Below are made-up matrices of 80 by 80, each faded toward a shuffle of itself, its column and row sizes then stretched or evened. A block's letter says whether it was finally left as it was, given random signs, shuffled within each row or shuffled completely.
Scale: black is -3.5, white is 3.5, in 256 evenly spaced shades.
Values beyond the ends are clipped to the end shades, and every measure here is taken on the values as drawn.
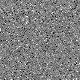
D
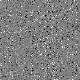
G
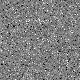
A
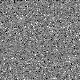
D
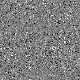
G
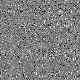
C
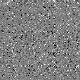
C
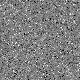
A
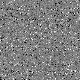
D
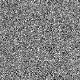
G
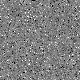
A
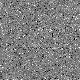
D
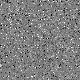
D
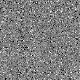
G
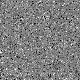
D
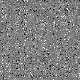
C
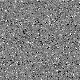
D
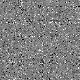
C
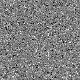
D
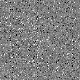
C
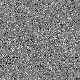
D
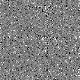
C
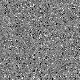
G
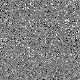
G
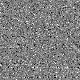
D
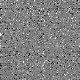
C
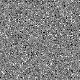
G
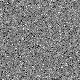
A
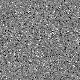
D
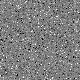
A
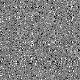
C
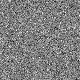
A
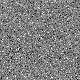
A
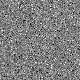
A
